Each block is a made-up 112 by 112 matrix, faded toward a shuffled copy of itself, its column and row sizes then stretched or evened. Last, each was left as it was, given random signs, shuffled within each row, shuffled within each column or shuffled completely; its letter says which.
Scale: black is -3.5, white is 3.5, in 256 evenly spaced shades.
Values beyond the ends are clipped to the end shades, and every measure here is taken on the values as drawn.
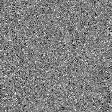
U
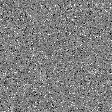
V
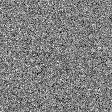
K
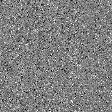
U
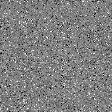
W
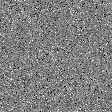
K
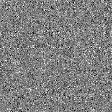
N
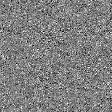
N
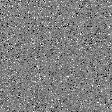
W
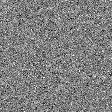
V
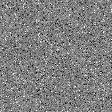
U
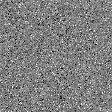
U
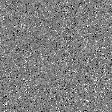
W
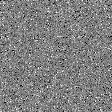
V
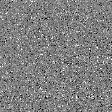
W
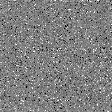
W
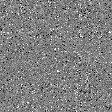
N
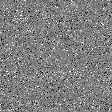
V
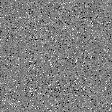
W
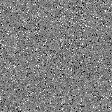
U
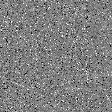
U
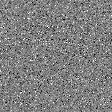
V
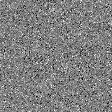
U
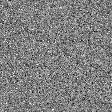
V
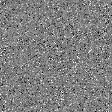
U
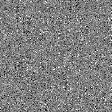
N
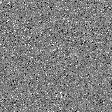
V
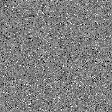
N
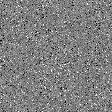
U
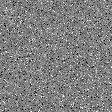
K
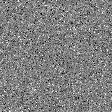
K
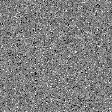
U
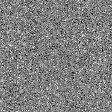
U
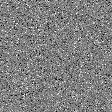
K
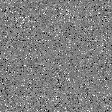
W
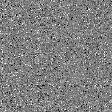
N
